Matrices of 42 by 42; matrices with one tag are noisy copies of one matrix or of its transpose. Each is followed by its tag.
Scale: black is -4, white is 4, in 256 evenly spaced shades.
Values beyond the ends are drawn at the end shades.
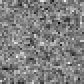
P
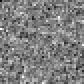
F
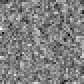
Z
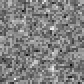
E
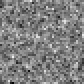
Z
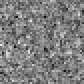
E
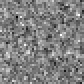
E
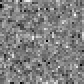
Z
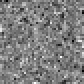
Z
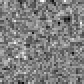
P
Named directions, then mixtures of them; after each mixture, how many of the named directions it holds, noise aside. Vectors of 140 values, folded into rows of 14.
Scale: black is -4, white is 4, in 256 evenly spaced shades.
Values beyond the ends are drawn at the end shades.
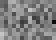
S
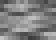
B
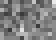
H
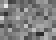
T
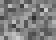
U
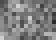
two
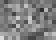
four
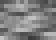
one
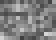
four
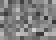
three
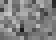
one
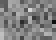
one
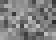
four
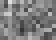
four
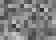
one
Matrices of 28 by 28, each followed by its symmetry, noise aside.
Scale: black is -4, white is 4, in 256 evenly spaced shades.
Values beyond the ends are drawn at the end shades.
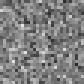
antisymmetric.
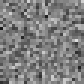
antisymmetric.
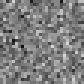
no symmetry.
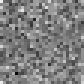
same after a half turn.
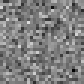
antisymmetric.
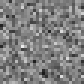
no symmetry.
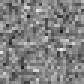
no symmetry.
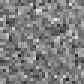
antisymmetric.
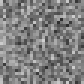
mirrored top to bottom.
